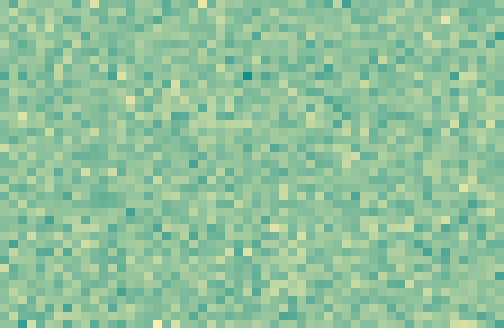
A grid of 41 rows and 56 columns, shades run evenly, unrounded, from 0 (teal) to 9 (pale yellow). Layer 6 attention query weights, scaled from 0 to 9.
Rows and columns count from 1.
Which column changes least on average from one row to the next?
12
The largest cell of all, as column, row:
18, 41
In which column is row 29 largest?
31
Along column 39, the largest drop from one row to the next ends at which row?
32
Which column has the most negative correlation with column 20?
8
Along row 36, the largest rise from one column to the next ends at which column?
46
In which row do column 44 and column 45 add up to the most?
29
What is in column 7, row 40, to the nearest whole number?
7
